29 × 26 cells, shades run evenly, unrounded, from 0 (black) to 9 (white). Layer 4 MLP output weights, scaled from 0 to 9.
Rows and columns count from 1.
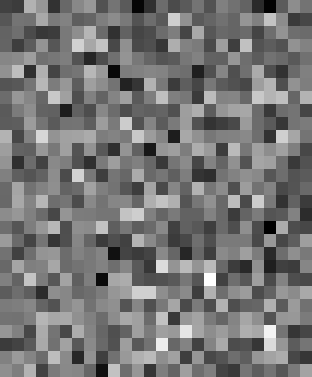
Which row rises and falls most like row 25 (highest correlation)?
11
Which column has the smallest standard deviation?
1
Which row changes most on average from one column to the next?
22
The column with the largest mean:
4
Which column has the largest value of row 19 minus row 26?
26
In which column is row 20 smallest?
10
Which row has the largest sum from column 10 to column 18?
23
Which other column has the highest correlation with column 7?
21
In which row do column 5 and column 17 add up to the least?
6
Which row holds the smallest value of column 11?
7
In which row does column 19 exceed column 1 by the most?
27
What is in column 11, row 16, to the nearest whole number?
5
